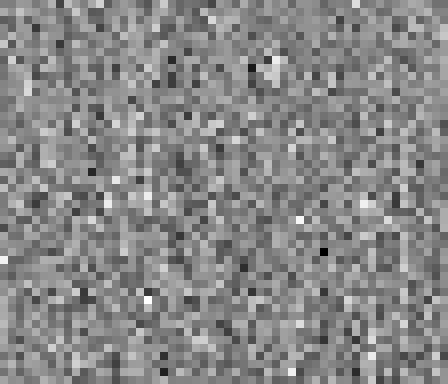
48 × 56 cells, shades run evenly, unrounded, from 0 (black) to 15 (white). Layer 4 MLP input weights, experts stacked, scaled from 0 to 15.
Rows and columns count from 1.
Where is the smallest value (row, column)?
32, 41
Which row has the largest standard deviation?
26
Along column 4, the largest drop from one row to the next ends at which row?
37
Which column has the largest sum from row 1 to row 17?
17
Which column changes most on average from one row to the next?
12
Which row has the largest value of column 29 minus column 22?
8
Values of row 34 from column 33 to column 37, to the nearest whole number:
9 9 7 6 9
